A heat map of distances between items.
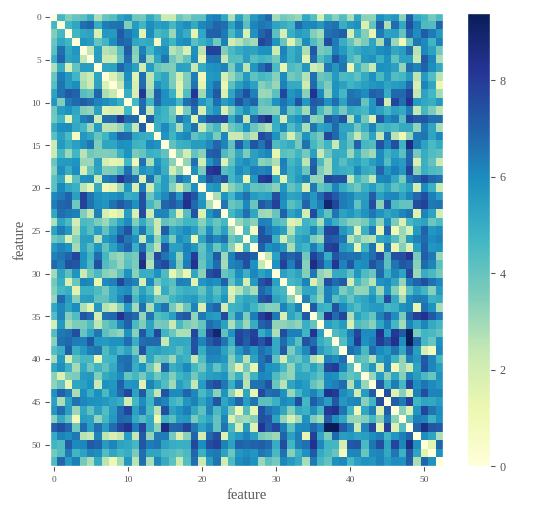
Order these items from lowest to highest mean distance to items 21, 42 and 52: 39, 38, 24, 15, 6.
24, 6, 15, 39, 38
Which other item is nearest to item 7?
20
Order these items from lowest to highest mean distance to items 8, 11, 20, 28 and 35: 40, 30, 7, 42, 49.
7, 49, 30, 40, 42
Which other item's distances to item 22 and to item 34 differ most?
49
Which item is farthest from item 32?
28
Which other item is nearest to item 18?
30
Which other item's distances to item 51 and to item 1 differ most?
39
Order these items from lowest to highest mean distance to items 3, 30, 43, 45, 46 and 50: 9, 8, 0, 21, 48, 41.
0, 41, 8, 9, 48, 21
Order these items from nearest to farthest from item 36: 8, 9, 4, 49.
4, 8, 49, 9
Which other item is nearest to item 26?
19
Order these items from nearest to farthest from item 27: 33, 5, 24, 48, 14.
48, 14, 24, 5, 33
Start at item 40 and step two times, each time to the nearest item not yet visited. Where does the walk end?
31
